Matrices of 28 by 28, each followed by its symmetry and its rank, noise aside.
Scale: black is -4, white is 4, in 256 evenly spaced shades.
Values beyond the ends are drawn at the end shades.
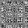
antisymmetric, rank four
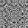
symmetric, rank four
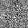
antisymmetric, rank six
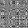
antisymmetric, rank four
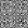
symmetric, rank four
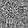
antisymmetric, rank six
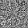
antisymmetric, rank six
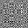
antisymmetric, rank four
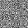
no symmetry, rank eight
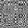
no symmetry, rank four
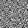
no symmetry, rank eight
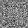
no symmetry, rank eight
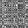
no symmetry, rank four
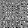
antisymmetric, rank six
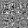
antisymmetric, rank four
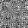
antisymmetric, rank six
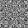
antisymmetric, rank six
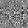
no symmetry, rank four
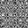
no symmetry, rank four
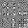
symmetric, rank four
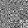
no symmetry, rank four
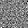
antisymmetric, rank six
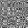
no symmetry, rank four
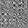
antisymmetric, rank four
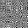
antisymmetric, rank four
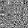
no symmetry, rank four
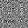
antisymmetric, rank six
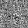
no symmetry, rank eight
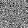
no symmetry, rank eight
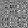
no symmetry, rank four
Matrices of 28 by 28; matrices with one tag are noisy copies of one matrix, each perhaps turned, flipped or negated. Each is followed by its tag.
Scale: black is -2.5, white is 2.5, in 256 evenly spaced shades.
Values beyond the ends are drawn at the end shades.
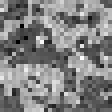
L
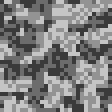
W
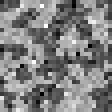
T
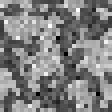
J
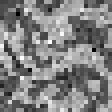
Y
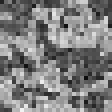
L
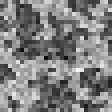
J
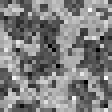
J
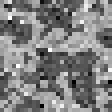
J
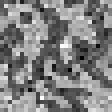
Y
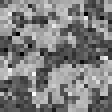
L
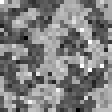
T
